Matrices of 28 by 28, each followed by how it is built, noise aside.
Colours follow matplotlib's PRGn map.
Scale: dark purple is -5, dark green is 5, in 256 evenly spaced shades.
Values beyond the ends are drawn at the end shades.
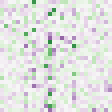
uneven columns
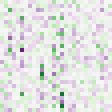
uneven columns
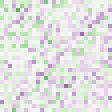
Hankel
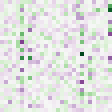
uneven columns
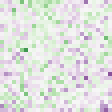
smooth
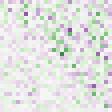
upper triangular
